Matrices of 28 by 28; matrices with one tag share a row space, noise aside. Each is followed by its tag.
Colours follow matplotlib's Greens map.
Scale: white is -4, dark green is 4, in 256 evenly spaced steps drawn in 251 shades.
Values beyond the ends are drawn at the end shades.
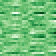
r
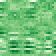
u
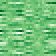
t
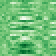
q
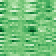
u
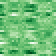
u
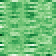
u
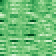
u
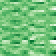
r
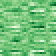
r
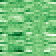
t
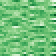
r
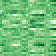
r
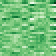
r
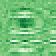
q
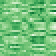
r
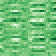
r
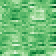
r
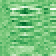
q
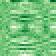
q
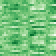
r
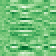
q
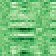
q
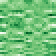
t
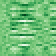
q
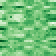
t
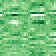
r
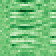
q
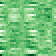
u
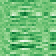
q
